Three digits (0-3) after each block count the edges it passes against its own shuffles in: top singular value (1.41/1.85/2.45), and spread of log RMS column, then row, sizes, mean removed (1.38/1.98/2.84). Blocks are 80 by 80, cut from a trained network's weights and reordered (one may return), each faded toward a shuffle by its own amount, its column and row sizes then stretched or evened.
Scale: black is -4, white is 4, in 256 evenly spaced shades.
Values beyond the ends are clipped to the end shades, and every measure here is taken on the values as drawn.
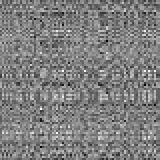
3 2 2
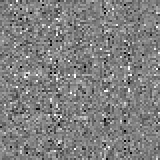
0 2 1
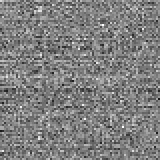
2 0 0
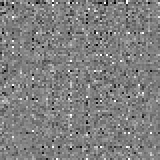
0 2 2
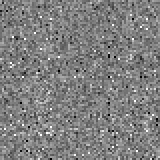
0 1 1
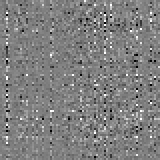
1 3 2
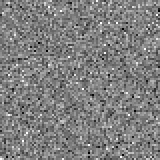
0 0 0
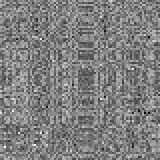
3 0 0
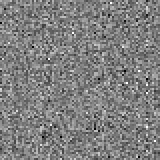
0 2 1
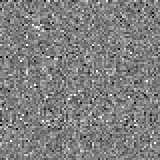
2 0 1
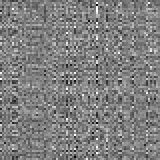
3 3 0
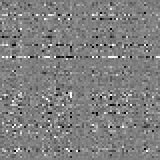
2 2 3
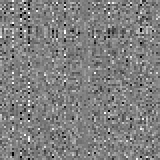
2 3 1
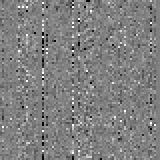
1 3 0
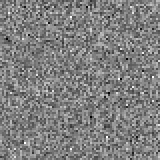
0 1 1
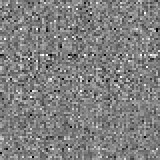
1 0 2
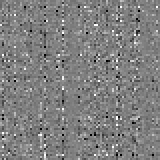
1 3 2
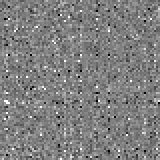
1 2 2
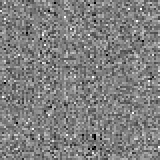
1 2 1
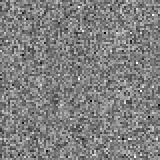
0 1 1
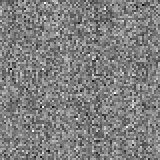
1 1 0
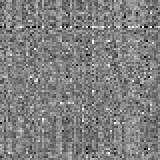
2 1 2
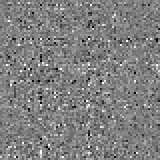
0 2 2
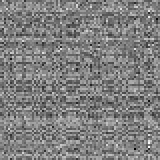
3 1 0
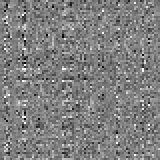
2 3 0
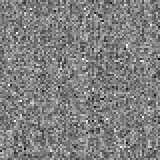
1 1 0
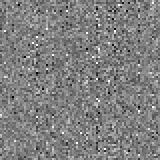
0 2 0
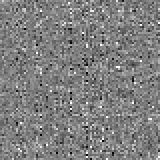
1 3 0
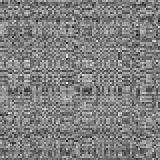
3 0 1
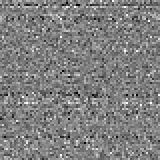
2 1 2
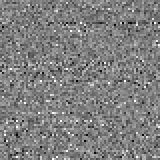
0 0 2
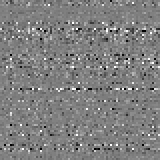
1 1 3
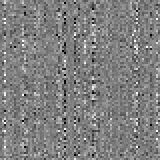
2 3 1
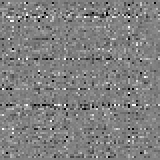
2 2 3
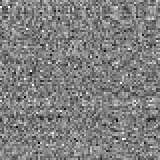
2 0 0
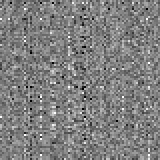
2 2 1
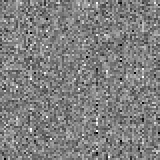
1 2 0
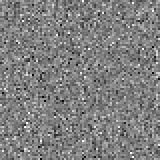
1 1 0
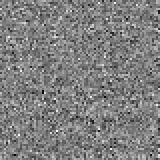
1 1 0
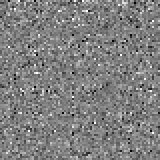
0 1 2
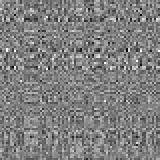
3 0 3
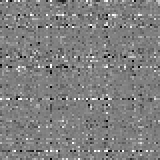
2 2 3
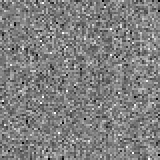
1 0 0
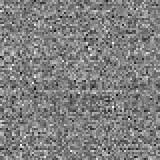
2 1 0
